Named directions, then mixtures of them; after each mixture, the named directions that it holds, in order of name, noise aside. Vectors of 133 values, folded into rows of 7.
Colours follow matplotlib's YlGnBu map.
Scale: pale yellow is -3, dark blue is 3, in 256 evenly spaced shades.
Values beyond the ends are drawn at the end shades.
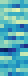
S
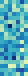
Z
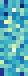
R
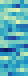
S.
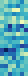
S, Z.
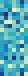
R, Z.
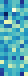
R, Z.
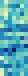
R, S.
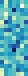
R.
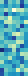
R, S.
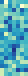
R, Z.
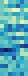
S, Z.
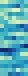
S.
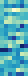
R, S.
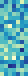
Z.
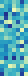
R, Z.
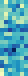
R, S.
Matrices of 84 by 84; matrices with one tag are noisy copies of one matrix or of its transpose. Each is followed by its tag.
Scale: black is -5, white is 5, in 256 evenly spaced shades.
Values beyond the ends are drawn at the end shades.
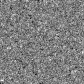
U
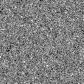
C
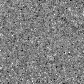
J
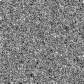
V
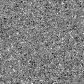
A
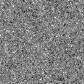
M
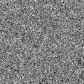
M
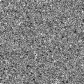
V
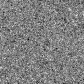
J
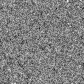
J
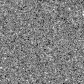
J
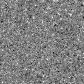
A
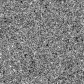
A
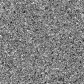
M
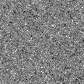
M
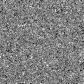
C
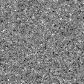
A
